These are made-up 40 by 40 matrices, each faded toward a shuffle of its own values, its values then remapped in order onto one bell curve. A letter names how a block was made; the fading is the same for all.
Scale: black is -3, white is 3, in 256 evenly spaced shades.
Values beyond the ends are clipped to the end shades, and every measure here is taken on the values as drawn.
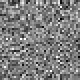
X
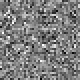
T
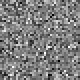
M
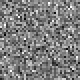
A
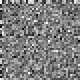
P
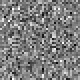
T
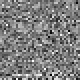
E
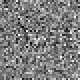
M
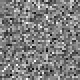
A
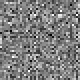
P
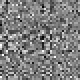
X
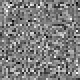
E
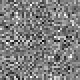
X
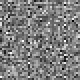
T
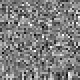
E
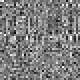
X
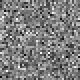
A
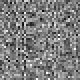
X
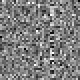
T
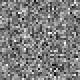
A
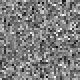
A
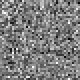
A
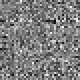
M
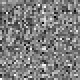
P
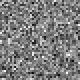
A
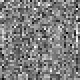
P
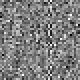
P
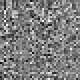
T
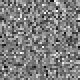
A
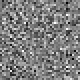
P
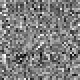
P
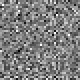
P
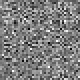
X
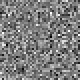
P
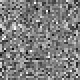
T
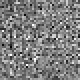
P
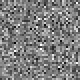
T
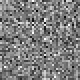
P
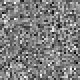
A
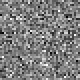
M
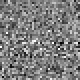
M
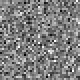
A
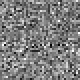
M
